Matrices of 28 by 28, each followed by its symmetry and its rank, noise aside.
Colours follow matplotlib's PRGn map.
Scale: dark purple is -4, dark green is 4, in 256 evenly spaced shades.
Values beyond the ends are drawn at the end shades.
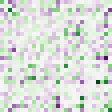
symmetric, rank six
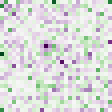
symmetric, rank eight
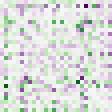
antisymmetric, rank six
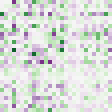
antisymmetric, rank four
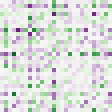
antisymmetric, rank four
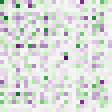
symmetric, rank four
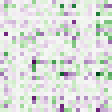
no symmetry, rank four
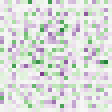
no symmetry, rank six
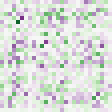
antisymmetric, rank six
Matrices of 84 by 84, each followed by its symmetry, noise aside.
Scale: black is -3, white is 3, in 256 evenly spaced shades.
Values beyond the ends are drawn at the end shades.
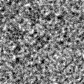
symmetric.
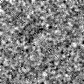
symmetric.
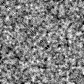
symmetric.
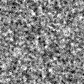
same after a half turn.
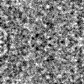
mirrored top to bottom.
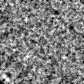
symmetric across the other diagonal.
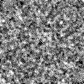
symmetric across the other diagonal.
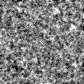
symmetric across the other diagonal.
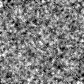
symmetric across the other diagonal.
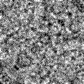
symmetric across the other diagonal.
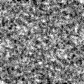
same after a half turn.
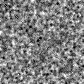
symmetric.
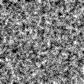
no symmetry.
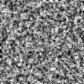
antisymmetric.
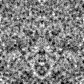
mirrored left to right.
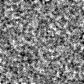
symmetric across the other diagonal.
